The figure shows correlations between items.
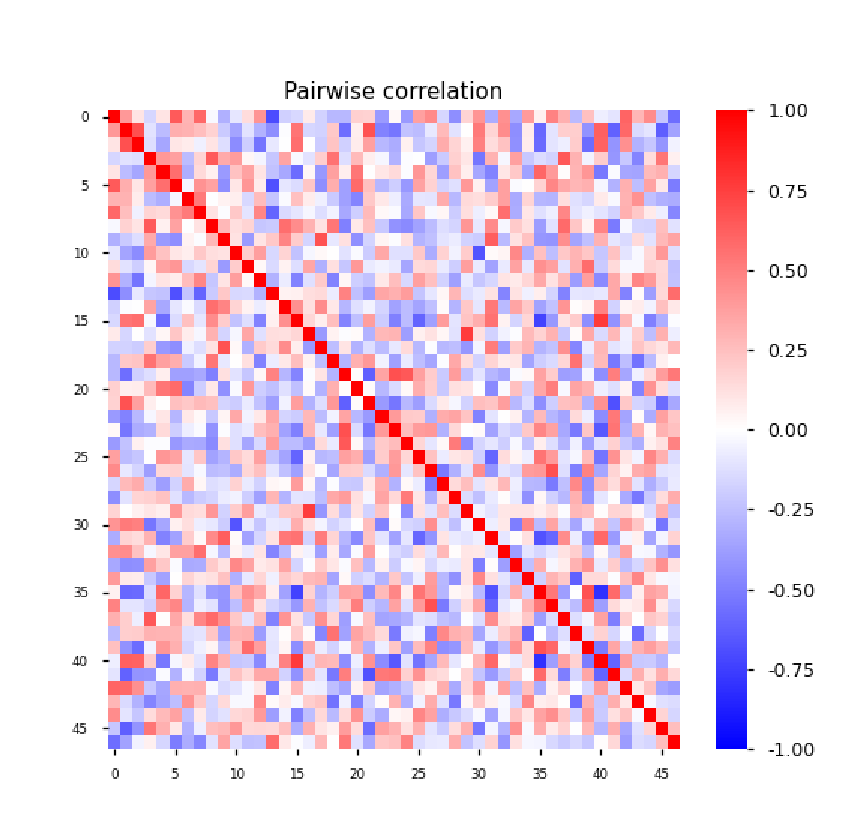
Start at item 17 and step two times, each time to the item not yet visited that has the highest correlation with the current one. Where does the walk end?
31
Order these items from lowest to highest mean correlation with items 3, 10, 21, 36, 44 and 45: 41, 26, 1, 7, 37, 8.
1, 41, 26, 7, 8, 37
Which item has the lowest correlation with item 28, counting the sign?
43
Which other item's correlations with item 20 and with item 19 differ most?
5
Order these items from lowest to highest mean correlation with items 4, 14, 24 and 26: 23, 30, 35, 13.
30, 13, 23, 35
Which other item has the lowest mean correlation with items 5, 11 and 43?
24
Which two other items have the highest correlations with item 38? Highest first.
18, 27
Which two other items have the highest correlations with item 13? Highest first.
46, 19
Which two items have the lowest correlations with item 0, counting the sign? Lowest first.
13, 46
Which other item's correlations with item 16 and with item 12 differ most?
29
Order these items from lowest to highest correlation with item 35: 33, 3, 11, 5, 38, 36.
3, 38, 5, 33, 11, 36
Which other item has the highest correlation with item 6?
7
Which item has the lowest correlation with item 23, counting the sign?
40
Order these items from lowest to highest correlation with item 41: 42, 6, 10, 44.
42, 6, 44, 10
